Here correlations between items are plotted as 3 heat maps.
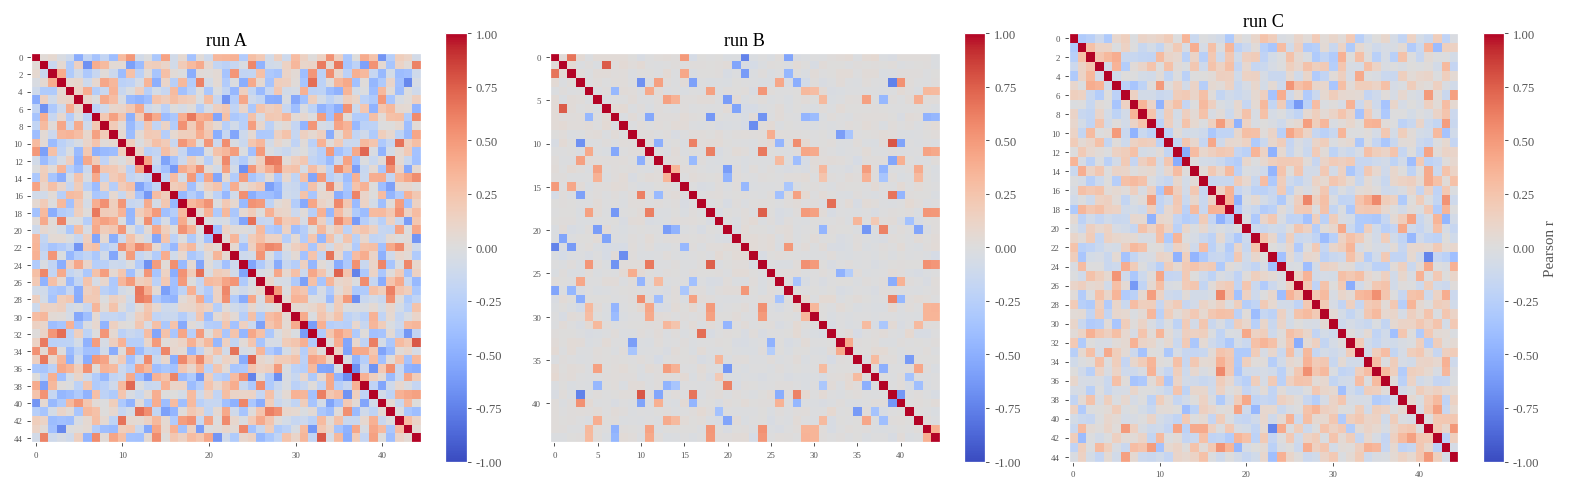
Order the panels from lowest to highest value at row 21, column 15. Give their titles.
run C, run B, run A
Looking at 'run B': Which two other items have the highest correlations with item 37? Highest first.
35, 19
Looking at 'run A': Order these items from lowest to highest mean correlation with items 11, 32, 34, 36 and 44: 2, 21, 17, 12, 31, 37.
31, 12, 37, 21, 17, 2
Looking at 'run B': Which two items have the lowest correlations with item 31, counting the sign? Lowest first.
20, 38
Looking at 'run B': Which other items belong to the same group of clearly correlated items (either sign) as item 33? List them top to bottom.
9, 25, 34
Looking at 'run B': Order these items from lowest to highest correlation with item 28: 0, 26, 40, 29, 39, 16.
40, 26, 0, 29, 16, 39
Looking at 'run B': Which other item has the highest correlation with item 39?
10
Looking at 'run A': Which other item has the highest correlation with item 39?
33
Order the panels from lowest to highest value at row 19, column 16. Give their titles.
run A, run C, run B
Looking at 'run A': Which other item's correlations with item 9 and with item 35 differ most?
4
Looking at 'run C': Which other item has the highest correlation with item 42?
39
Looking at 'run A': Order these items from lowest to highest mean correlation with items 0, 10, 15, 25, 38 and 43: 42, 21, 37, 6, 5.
5, 6, 37, 21, 42
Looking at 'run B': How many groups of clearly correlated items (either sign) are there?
9
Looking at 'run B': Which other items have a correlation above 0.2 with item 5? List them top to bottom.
13, 14, 31, 36, 42
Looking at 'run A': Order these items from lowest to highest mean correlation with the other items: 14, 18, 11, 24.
24, 11, 14, 18
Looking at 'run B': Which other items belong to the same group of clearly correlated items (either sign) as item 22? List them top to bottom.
0, 2, 15, 27
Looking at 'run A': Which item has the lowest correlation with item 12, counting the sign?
15
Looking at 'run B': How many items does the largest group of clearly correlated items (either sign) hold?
9
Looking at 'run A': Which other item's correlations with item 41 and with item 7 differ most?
44
